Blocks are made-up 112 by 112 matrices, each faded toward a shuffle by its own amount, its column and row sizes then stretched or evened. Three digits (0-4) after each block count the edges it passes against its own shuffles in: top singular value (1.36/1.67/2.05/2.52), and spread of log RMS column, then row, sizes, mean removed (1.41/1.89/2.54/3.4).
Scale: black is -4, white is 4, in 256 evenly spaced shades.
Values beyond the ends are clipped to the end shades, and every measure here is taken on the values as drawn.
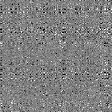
4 2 3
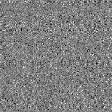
3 0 2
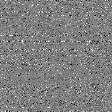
2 0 3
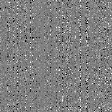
2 4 2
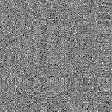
4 0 0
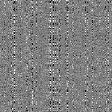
4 4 0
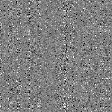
3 3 0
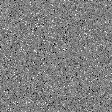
0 1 0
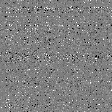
0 2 3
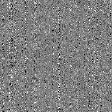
0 4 0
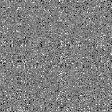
3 2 2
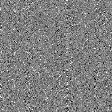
2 2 0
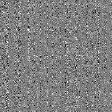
0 4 2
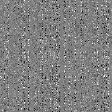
2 4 1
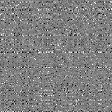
4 0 3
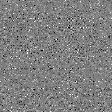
2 1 2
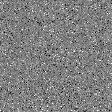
1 0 1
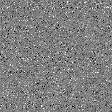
2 0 2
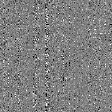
1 4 1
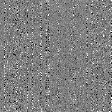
1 4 0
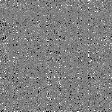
0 3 2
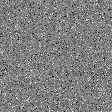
1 0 0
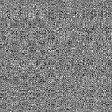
4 1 2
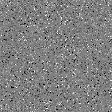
2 1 0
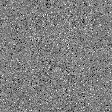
0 1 1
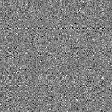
4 2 2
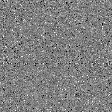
2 1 1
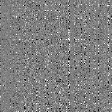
2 4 2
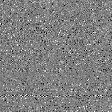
3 0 3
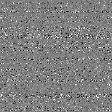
0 1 4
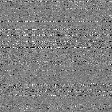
3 0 4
